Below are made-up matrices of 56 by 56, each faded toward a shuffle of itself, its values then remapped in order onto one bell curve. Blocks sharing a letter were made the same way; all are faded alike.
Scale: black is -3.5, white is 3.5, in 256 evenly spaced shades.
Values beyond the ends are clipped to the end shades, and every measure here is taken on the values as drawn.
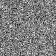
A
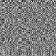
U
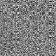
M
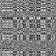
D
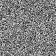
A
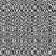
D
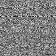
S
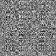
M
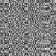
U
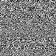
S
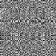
U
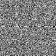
S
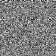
S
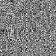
M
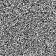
A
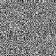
M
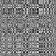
D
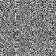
M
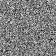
A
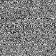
S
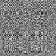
U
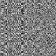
U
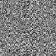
M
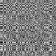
D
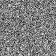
A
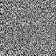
M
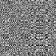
U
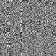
M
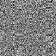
M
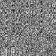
M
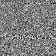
S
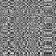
D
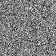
A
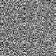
M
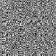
M
